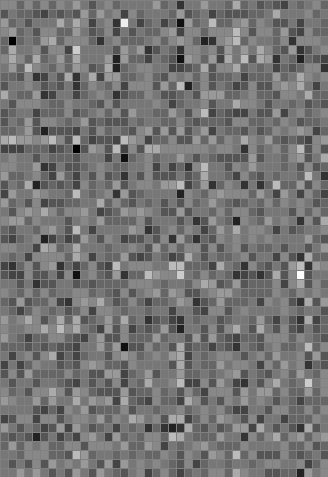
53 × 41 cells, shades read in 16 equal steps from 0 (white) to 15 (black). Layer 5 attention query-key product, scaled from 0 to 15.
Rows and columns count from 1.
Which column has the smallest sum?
11
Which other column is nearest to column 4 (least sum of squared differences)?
18
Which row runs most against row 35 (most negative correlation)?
13
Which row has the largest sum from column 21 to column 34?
39
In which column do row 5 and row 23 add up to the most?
2
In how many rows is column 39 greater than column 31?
11
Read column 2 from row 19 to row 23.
7 9 8 6 9
